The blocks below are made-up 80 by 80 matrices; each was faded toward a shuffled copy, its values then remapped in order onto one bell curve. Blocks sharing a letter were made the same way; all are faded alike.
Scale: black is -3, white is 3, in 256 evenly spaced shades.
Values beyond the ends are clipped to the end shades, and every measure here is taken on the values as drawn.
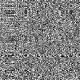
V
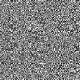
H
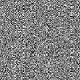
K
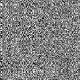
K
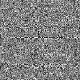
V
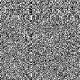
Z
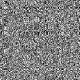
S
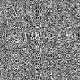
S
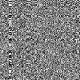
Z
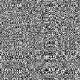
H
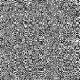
K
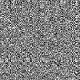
Z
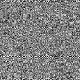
V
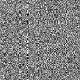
Z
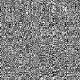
Z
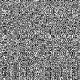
S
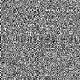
Z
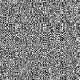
Z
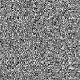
S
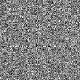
S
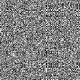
S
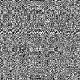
H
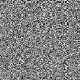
Z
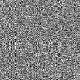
Z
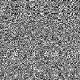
V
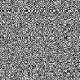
H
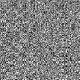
S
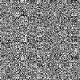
K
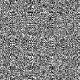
Z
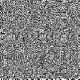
V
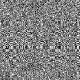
H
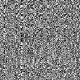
K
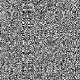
K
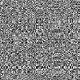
H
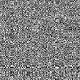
H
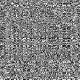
V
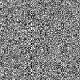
Z
